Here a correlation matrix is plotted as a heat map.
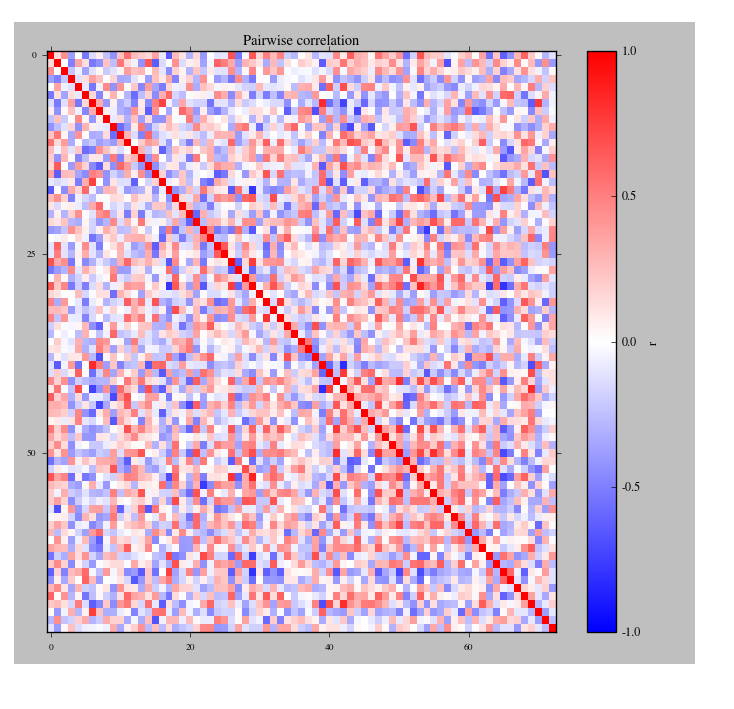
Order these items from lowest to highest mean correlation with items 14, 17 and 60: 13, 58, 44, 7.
13, 7, 58, 44
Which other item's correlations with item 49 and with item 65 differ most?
29
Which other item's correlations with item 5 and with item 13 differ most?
65
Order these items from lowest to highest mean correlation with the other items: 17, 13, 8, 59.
17, 8, 13, 59
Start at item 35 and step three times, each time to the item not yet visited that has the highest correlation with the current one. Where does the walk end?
28
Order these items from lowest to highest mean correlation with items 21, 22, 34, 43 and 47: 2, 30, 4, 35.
30, 4, 35, 2
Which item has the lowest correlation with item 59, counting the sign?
70
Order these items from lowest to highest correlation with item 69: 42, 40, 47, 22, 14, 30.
30, 22, 47, 14, 40, 42
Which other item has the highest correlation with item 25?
24
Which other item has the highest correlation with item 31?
33
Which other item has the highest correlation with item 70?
6
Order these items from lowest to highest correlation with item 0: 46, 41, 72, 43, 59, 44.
72, 46, 59, 44, 41, 43
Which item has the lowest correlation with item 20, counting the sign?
44
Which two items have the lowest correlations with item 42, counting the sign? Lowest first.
39, 6
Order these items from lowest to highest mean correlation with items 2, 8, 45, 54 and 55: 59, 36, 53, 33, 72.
72, 36, 33, 59, 53
